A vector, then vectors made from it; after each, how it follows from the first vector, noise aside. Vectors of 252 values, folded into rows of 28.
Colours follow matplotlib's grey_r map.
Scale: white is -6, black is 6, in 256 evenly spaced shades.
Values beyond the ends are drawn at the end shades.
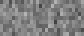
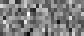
reversed, negated, scaled up.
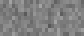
negated, shrunk.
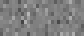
reversed, negated, partly zeroed.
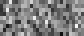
wrapped around, negated, scaled up.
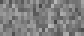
copied.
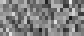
wrapped around, negated, scaled up.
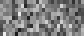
wrapped around, negated, scaled up.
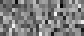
wrapped around, negated, scaled up.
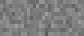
wrapped around, shrunk.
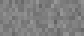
shrunk.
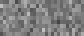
reversed, negated.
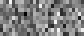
negated, scaled up.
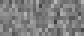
copied.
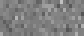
wrapped around, negated, partly zeroed.
